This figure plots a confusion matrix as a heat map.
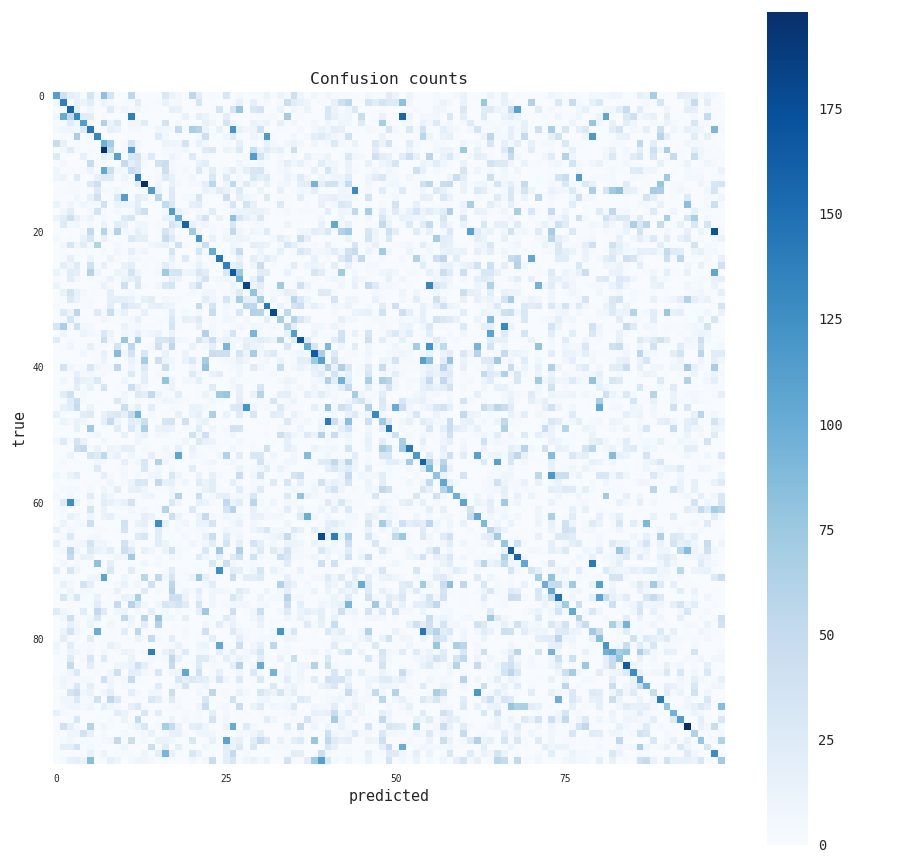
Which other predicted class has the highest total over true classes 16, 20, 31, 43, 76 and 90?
97
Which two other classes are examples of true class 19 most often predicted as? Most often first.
41, 85
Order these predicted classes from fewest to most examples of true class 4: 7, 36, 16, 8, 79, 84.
36, 8, 84, 16, 7, 79
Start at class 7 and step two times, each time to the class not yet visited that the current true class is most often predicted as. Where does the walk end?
11
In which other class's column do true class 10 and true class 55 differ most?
57
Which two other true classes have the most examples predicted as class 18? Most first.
53, 59
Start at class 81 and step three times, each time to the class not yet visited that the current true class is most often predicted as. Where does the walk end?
92
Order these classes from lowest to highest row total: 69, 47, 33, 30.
33, 69, 47, 30
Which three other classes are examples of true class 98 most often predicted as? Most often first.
39, 5, 38
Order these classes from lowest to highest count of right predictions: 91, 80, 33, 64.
64, 33, 80, 91
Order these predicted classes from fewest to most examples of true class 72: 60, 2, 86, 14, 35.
2, 35, 86, 14, 60
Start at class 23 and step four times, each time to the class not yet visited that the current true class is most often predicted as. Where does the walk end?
6
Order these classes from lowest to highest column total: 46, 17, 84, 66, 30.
84, 46, 30, 66, 17
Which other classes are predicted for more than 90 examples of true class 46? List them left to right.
28, 50, 80
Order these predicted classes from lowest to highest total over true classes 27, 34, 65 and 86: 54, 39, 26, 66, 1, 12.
26, 54, 12, 1, 66, 39
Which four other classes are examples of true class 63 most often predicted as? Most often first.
15, 87, 48, 55
